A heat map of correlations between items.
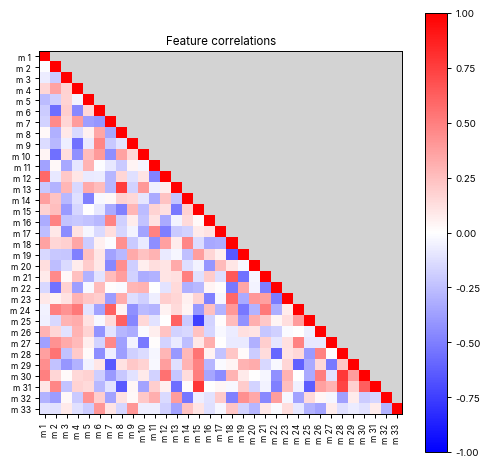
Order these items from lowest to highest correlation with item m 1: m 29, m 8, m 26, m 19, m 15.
m 19, m 8, m 15, m 26, m 29
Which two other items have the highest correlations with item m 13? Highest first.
m 8, m 25
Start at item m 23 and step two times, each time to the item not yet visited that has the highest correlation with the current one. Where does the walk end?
m 21
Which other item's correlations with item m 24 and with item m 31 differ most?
m 15
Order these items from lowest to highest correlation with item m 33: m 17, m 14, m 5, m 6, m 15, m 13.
m 13, m 5, m 17, m 15, m 14, m 6
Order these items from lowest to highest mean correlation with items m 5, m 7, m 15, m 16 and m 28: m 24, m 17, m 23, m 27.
m 23, m 17, m 24, m 27
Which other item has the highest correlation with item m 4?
m 24
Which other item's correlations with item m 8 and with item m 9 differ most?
m 25
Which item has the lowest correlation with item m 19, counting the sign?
m 18
